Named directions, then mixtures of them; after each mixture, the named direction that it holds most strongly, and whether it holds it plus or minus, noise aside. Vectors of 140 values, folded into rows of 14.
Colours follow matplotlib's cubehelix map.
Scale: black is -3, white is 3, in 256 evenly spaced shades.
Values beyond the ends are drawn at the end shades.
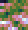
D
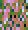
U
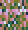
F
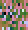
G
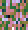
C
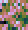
D, minus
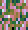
C, minus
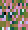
G, plus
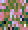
U, minus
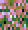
U, minus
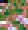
D, plus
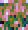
D, minus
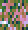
F, plus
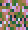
U, plus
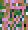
U, plus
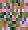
G, plus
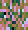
G, plus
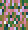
F, plus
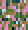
C, minus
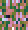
C, plus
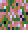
U, minus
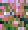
D, minus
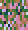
F, minus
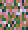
F, plus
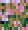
D, minus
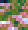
D, plus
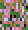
U, plus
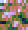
D, minus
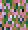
U, minus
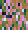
G, plus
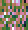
G, minus
